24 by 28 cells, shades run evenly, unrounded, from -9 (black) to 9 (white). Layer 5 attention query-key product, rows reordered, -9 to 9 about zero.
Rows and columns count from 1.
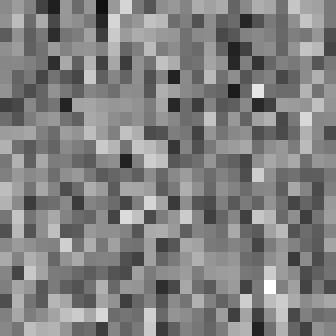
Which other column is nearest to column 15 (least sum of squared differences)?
17
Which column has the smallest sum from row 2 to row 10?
20
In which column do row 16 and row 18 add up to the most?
16
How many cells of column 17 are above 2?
4
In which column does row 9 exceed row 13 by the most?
26
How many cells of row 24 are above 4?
2
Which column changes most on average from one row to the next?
22
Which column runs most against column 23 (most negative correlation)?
8
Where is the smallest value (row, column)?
1, 9
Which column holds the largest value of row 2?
10
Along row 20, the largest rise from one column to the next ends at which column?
3
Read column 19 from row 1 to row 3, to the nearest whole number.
3 -2 -4
